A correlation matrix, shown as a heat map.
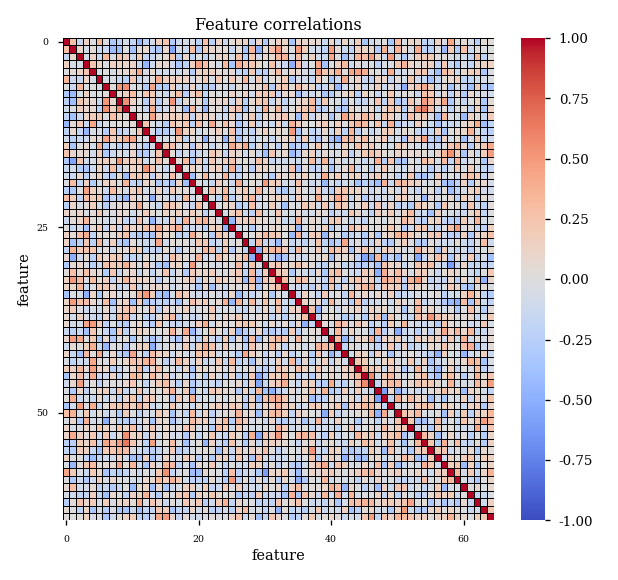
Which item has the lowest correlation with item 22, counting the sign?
33
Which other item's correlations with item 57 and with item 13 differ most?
41
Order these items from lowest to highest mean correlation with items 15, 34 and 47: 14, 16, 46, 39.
14, 46, 16, 39
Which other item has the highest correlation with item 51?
63
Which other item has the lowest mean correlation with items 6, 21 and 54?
51
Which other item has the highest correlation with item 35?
1
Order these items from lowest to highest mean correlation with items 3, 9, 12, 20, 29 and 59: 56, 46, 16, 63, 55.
46, 63, 56, 55, 16
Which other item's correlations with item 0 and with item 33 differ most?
45
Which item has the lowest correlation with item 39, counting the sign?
50
